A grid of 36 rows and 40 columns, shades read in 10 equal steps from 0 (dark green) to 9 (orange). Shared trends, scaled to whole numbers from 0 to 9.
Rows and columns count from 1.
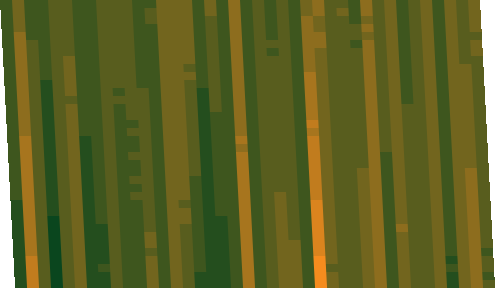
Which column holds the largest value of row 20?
26
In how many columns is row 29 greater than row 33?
2
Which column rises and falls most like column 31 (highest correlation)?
3
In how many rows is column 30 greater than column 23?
6
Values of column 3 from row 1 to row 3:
2 2 2
